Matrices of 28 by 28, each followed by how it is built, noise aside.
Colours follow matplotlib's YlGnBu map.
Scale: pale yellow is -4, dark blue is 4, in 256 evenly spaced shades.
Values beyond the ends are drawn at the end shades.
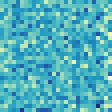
repeating rows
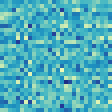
low rank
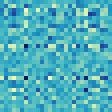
low rank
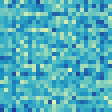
blocks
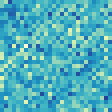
Hankel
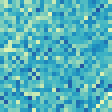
Hankel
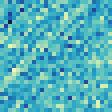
Hankel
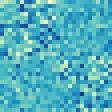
block diagonal
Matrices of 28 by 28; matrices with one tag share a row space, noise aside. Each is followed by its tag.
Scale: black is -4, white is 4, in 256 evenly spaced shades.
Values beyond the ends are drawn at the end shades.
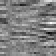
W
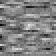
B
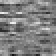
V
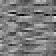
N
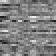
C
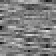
B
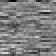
V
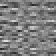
C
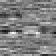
V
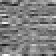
C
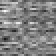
C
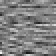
N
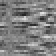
W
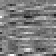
N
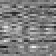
C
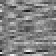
N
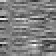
W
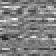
C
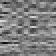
C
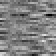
W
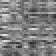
C
